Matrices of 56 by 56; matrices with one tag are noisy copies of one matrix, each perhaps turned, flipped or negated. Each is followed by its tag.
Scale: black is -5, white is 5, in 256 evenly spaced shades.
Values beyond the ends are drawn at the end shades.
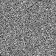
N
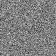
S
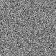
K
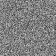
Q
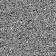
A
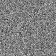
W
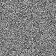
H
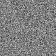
S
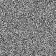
H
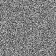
H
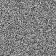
K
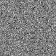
K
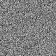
Q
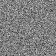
W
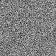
K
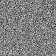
K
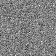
Q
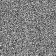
S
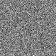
W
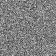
W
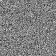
Q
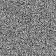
S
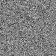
W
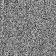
A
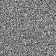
Q
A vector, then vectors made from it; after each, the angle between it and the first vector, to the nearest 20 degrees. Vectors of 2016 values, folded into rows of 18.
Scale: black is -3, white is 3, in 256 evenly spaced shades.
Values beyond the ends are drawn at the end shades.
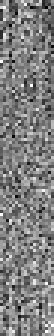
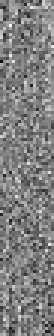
160 degrees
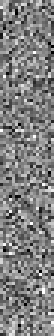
60 degrees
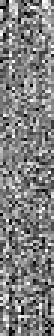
160 degrees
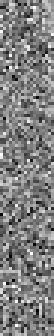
120 degrees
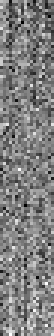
60 degrees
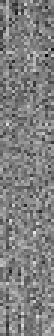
60 degrees
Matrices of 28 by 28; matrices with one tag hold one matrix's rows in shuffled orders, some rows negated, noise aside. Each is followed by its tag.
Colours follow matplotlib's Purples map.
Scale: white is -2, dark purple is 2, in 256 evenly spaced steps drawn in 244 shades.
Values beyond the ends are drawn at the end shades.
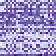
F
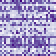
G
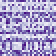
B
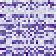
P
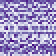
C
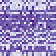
G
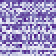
B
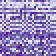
G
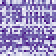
B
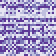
F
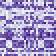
P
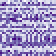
B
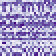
B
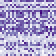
F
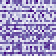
B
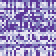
F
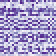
C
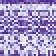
C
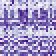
C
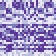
P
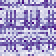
F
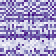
F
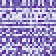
B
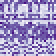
C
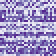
F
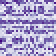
P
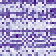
G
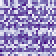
C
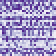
B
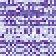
F
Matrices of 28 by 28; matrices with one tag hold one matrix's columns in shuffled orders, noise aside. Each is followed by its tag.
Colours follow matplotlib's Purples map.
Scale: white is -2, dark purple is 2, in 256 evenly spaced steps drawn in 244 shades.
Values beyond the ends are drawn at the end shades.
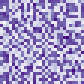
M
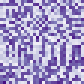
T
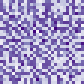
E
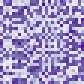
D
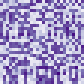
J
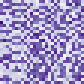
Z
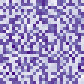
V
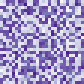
D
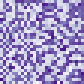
M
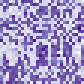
T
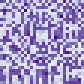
J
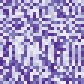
T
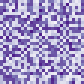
E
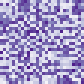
E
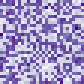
V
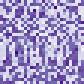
T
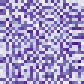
Z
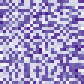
Z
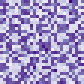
V
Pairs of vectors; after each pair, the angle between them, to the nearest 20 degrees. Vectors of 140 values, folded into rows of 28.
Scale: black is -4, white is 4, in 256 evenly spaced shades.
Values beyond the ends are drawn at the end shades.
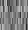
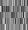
100 degrees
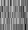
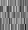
60 degrees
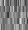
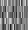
100 degrees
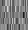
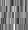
80 degrees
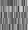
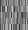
100 degrees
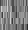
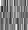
140 degrees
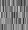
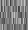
160 degrees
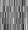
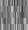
60 degrees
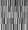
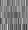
120 degrees
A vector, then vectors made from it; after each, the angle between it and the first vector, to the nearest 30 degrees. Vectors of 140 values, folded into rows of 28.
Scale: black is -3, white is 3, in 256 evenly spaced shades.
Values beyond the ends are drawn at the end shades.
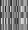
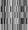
150 degrees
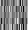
120 degrees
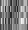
30 degrees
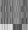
120 degrees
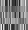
90 degrees
